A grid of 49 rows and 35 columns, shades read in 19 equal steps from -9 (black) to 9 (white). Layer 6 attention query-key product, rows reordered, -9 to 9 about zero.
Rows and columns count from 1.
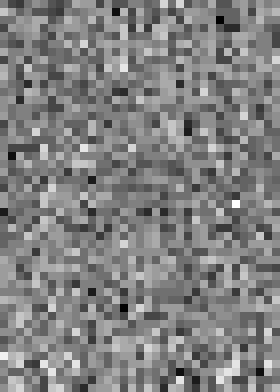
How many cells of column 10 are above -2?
39
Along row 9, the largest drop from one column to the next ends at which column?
17
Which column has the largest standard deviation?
30
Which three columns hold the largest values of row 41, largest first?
3, 8, 14
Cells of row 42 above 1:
11
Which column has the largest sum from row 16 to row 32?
6
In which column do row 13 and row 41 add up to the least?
12
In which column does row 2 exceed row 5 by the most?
35
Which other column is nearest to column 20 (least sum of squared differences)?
32
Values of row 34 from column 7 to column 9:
3 4 2
